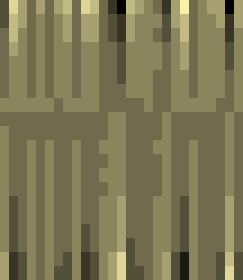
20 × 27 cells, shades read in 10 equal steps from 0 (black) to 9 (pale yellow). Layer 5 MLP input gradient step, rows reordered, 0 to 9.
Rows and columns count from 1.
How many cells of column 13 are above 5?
2
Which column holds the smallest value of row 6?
14
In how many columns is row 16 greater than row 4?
10
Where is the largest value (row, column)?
1, 21
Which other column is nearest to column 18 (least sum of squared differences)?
12
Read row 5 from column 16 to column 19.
5 5 5 4
